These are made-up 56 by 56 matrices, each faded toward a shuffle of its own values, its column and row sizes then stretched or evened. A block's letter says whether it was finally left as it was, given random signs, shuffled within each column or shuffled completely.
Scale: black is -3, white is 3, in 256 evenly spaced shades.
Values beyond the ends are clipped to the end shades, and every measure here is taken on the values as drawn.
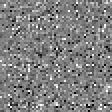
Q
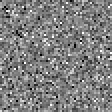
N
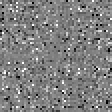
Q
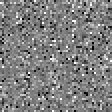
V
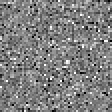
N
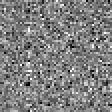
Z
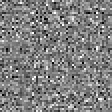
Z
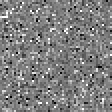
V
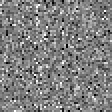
V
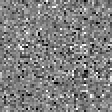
Z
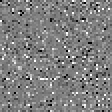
Z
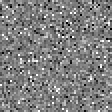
N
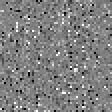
V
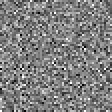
Z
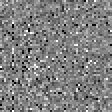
Z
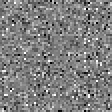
Q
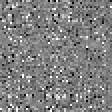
Z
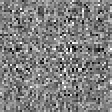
Z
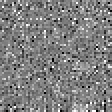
Z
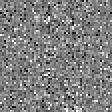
V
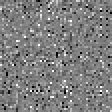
Q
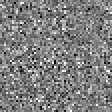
Q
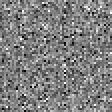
V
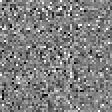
Z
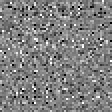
Z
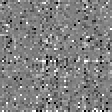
Q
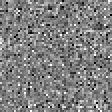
Q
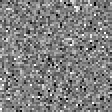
N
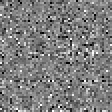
Q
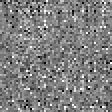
Z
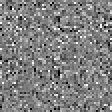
Z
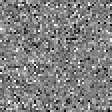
Q
